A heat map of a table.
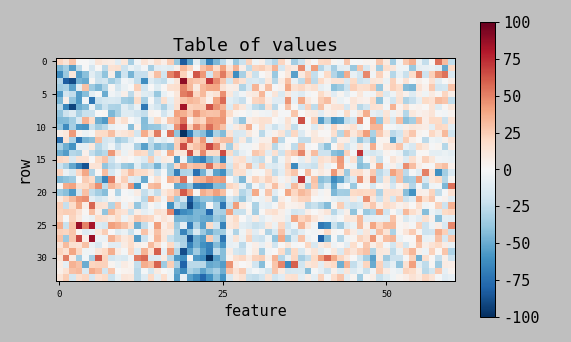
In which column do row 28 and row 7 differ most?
23
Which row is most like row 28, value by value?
21
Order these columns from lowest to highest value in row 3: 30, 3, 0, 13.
13, 3, 0, 30
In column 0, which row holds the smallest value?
12
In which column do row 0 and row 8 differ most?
19
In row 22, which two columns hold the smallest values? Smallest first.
20, 25
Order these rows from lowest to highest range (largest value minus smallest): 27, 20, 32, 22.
32, 20, 22, 27
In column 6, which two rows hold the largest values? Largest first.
30, 19
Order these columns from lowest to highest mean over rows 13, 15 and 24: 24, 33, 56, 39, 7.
33, 24, 39, 7, 56
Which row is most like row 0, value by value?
26
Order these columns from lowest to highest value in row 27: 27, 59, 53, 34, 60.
59, 53, 27, 60, 34
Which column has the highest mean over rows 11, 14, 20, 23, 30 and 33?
17
